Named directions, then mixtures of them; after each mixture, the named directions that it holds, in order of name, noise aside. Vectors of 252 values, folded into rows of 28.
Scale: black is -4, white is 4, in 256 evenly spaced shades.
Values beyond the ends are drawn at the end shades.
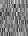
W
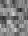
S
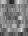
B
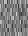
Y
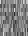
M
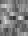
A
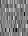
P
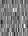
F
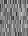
Y.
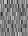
Y.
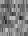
A, W.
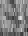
A, B, M.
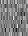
P, Y.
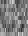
B, P.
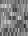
A, F.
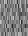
Y.
